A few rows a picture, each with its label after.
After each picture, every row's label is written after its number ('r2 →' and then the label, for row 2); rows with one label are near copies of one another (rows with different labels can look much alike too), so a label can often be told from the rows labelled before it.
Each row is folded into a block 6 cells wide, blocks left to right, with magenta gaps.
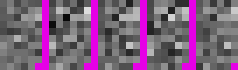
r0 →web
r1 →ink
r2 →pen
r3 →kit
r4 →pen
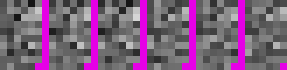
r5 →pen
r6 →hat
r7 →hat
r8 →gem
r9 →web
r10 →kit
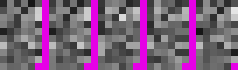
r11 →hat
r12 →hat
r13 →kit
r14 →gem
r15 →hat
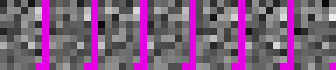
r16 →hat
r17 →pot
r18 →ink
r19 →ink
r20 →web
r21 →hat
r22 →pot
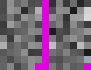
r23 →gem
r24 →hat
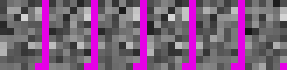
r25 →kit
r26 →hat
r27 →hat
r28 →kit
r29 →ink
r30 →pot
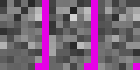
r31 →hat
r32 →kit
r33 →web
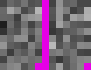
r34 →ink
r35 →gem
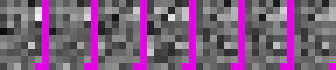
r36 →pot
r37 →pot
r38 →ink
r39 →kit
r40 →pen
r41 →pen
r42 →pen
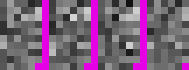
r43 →gem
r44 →kit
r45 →pen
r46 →hat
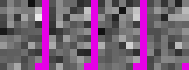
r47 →pot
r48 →gem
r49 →hat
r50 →pen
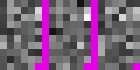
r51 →gem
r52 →pot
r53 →kit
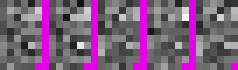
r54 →pen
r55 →pen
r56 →kit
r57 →pot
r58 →kit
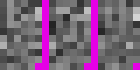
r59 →gem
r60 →ink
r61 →pot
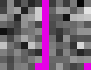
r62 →hat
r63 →pen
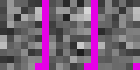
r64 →gem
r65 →pen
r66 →hat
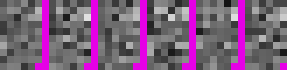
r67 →ink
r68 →web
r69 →pen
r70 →kit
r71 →pot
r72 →web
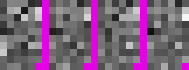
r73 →kit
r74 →pot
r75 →pen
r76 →pot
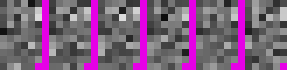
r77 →pot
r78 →kit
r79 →kit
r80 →web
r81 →pot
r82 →gem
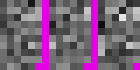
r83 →pen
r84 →ink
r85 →kit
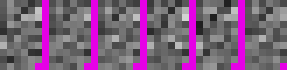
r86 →gem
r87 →web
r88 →web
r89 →hat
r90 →ink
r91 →web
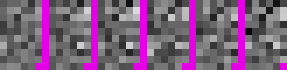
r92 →ink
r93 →pen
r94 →pen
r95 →kit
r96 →web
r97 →hat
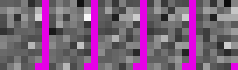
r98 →pot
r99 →pot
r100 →web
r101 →web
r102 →pen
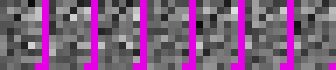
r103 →pen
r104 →kit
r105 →hat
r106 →web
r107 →ink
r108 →gem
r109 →ink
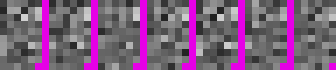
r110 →kit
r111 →hat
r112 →pot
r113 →web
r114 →kit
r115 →gem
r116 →web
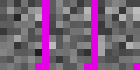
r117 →web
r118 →gem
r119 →kit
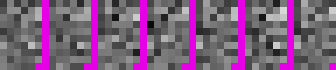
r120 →hat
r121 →pen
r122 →web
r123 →ink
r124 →gem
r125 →pen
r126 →gem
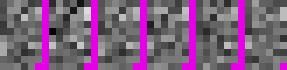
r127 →kit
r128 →hat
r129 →kit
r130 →ink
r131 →pen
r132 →gem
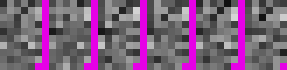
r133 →hat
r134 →pot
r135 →gem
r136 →gem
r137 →hat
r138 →web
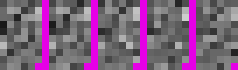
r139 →ink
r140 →ink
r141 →hat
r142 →pot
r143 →web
